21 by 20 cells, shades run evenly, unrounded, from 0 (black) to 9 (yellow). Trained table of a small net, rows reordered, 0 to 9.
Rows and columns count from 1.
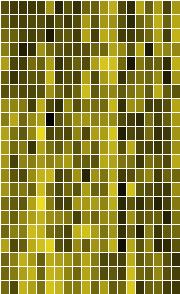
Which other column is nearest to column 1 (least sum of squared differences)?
11
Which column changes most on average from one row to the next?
10
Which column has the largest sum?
13
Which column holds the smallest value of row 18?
14
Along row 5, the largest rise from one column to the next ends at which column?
20
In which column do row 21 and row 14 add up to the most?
15
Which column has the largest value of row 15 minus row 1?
5
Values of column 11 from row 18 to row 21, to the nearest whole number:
6 5 5 4
